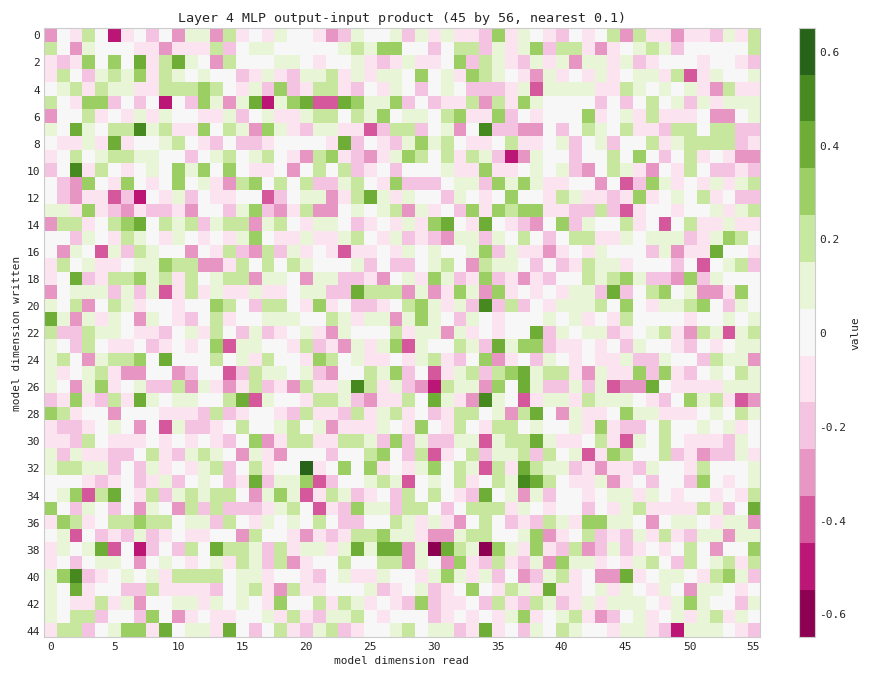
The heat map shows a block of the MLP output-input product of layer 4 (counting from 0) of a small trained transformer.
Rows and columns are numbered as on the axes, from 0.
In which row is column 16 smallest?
27
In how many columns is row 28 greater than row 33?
24
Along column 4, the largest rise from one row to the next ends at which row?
38
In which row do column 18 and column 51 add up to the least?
31
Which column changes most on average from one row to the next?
34
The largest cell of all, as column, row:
20, 32
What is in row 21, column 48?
0
